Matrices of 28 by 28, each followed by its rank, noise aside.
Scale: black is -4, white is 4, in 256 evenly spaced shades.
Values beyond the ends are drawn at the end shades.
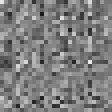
five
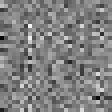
six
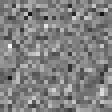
five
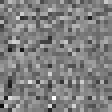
five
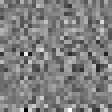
four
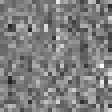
six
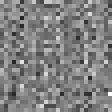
six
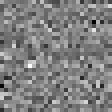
six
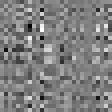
three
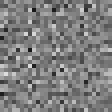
six
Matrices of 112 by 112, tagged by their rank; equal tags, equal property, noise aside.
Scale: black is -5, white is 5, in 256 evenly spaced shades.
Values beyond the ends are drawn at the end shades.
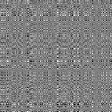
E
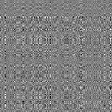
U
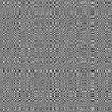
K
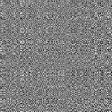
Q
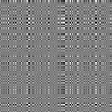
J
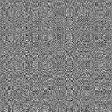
Q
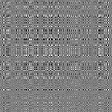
K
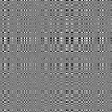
J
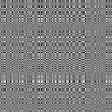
J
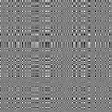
J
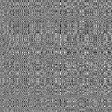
U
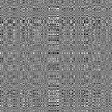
E
